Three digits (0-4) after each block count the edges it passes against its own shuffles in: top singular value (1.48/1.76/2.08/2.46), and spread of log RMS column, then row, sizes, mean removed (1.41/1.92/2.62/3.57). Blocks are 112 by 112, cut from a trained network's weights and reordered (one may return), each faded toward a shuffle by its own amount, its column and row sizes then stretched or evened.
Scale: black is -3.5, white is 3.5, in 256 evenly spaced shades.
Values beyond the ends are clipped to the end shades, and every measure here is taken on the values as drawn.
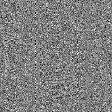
2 3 0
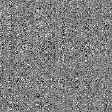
0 3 2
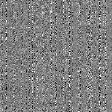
1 4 1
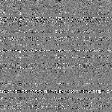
3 2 4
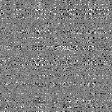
3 2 4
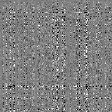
2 4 3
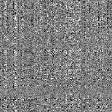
3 3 3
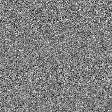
0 0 2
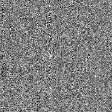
0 3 0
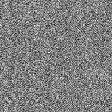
3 0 1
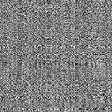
4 0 3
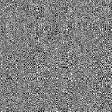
4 3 2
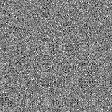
3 0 0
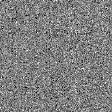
0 2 1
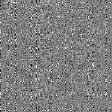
3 4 2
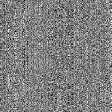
3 3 0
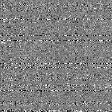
1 2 4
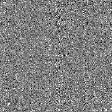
1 3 2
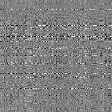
4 1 4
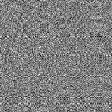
4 0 2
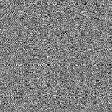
4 0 3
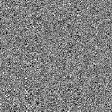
2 2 1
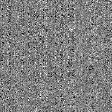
1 3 1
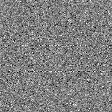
2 0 2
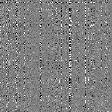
4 4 2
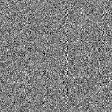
3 3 1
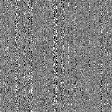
2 4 0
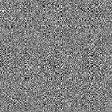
4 3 3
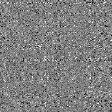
2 2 3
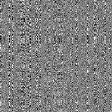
4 4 0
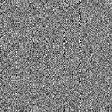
3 3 0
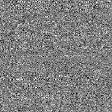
2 1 3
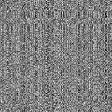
4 3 0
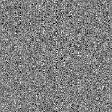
2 3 0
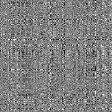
4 3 3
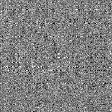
2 0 3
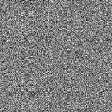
4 1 1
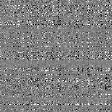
0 3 4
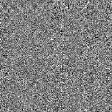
2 2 1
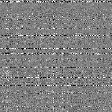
3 2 4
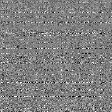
0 2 4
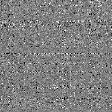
1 2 3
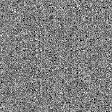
1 2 2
